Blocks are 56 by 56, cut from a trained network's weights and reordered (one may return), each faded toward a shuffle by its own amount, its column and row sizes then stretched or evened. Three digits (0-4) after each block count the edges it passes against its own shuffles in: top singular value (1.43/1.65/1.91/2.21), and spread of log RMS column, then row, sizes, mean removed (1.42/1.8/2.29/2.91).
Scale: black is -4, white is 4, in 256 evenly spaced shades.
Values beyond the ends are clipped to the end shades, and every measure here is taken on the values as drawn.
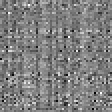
2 0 4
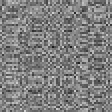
4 0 1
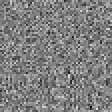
2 0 0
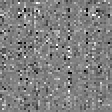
1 3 2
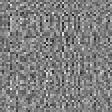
4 3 1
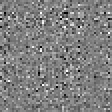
2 3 2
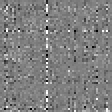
2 3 2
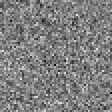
0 0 0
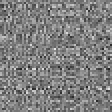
4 0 3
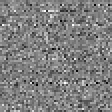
1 0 3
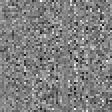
0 4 0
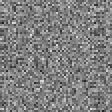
3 0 0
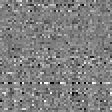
2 0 4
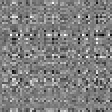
4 3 4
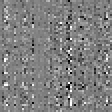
1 4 2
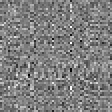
3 2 1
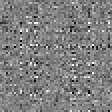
2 3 3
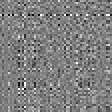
4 4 2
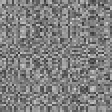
4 0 2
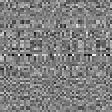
4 0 4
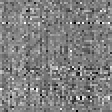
2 0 3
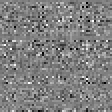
0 2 4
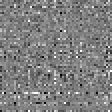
1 2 4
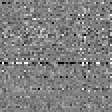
2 1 4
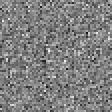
1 1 0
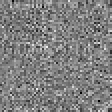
3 1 1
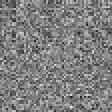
3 1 0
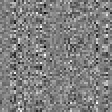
4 4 0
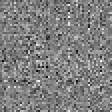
2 3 1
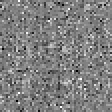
0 0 1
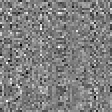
3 3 0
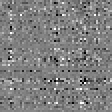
1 3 4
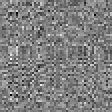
4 3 2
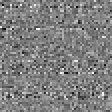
1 0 4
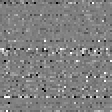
1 0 4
